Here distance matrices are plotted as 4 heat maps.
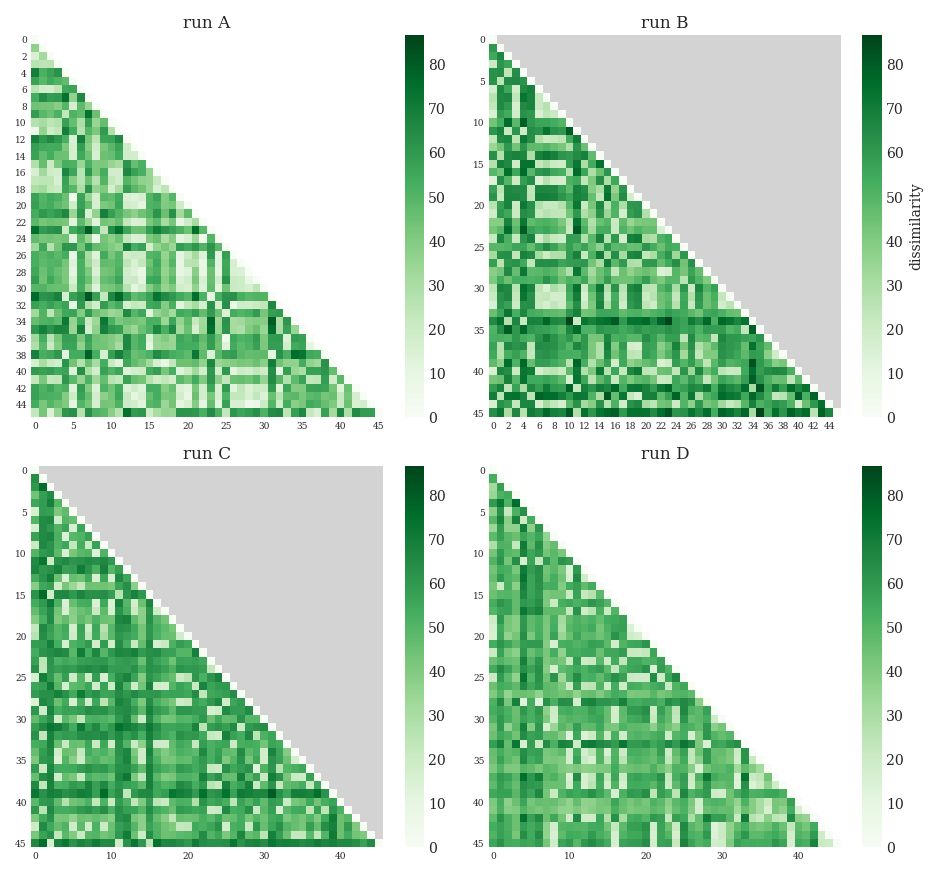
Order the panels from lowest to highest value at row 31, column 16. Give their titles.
run D, run B, run C, run A
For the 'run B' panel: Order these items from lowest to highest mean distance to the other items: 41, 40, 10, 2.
40, 41, 10, 2
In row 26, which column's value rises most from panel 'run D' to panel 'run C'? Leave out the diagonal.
15
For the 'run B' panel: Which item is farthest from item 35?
45
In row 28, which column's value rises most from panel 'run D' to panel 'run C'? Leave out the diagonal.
11
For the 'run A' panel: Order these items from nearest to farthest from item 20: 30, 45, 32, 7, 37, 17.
30, 32, 17, 7, 37, 45
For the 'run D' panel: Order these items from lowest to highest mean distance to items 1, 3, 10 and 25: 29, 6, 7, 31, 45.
7, 31, 29, 45, 6
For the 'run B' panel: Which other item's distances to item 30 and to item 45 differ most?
7
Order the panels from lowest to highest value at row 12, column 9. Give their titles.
run B, run D, run A, run C
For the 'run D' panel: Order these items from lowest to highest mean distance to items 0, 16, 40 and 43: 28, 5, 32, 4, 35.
35, 32, 5, 28, 4
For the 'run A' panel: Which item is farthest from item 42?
45
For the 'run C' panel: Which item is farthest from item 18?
39
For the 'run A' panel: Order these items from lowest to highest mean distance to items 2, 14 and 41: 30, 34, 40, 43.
30, 43, 40, 34
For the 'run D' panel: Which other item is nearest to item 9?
3
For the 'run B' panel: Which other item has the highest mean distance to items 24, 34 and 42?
43
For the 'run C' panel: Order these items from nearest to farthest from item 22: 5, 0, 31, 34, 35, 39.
31, 5, 0, 35, 34, 39
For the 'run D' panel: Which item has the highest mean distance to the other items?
4
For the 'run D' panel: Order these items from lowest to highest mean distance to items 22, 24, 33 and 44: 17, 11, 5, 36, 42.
11, 36, 5, 17, 42
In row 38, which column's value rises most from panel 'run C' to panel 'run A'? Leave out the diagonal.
32
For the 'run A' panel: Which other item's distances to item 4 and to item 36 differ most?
25
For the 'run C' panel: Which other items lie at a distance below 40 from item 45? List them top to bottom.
2, 11, 15
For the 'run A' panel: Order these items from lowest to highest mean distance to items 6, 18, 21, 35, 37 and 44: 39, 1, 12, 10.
39, 10, 1, 12
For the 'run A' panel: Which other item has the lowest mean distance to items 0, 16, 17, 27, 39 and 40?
11
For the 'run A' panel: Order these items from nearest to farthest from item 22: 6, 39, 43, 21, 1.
43, 21, 39, 1, 6
